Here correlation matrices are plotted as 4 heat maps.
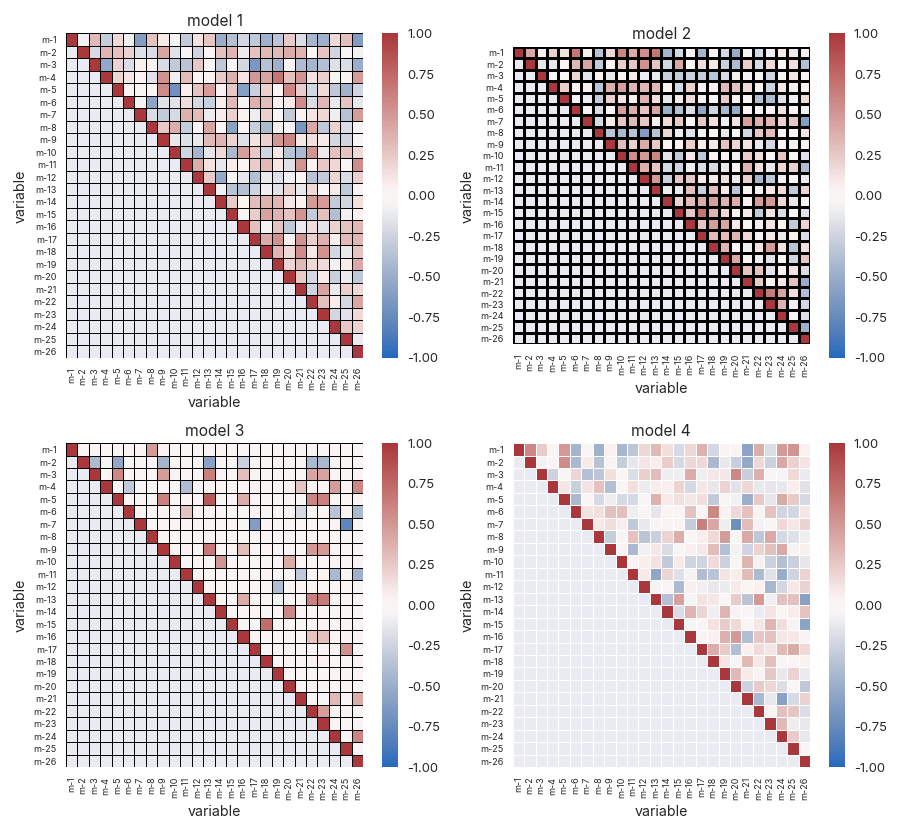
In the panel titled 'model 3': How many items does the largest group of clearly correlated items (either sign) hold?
8
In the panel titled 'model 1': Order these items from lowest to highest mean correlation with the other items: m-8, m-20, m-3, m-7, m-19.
m-3, m-8, m-7, m-20, m-19
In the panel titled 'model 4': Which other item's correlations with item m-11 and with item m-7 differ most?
m-17
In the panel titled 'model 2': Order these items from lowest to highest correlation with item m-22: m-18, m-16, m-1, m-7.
m-1, m-16, m-18, m-7
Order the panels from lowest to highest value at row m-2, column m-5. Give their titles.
model 3, model 2, model 1, model 4
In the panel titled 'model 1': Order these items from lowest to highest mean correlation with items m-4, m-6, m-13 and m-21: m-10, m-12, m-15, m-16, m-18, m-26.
m-10, m-16, m-12, m-26, m-15, m-18
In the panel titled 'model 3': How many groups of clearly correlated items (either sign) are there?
7
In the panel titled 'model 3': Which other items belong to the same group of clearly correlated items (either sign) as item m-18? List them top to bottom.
m-15
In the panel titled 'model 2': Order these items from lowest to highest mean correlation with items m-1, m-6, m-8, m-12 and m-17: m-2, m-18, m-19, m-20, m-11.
m-20, m-19, m-18, m-11, m-2
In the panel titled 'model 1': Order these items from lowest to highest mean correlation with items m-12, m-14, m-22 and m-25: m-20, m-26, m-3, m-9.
m-3, m-20, m-9, m-26
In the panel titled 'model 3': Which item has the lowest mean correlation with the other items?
m-2
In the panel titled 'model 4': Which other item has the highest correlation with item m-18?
m-6
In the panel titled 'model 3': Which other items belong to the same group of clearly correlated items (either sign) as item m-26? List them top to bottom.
m-4, m-6, m-11, m-21, m-24
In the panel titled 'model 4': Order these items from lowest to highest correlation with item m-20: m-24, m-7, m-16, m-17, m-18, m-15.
m-7, m-17, m-24, m-18, m-15, m-16
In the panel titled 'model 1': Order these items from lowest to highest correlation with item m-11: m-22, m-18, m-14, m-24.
m-14, m-22, m-24, m-18
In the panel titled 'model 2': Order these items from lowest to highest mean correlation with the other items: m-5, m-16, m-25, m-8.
m-8, m-25, m-5, m-16
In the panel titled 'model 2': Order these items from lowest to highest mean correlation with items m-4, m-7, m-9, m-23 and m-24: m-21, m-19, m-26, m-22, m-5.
m-26, m-5, m-19, m-21, m-22
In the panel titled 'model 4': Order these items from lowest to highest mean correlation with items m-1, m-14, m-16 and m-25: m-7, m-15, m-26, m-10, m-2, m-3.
m-10, m-15, m-7, m-26, m-3, m-2
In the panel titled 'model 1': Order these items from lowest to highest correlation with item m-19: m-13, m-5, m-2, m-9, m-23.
m-13, m-5, m-23, m-2, m-9
